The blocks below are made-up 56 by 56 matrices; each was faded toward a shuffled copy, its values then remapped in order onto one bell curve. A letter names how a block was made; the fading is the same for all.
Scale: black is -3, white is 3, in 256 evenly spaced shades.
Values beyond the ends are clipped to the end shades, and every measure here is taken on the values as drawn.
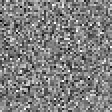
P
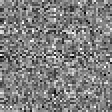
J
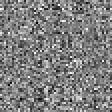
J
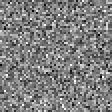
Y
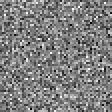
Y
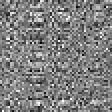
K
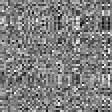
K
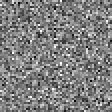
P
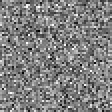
Y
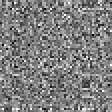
J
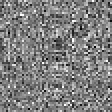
K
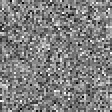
Y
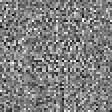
J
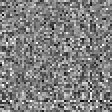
J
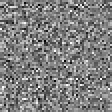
J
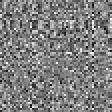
K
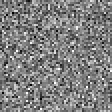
P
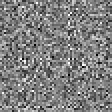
J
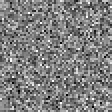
Y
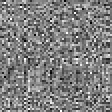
K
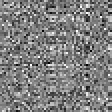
K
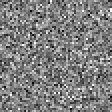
Y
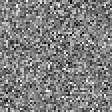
P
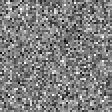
Y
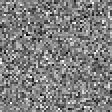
Y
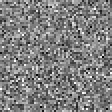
Y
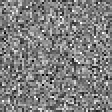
P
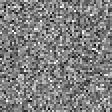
Y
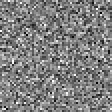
Y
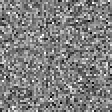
Y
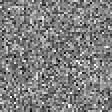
P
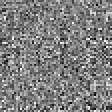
J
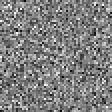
P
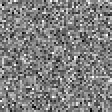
Y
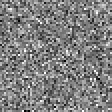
Y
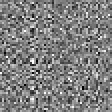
K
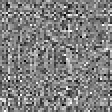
K
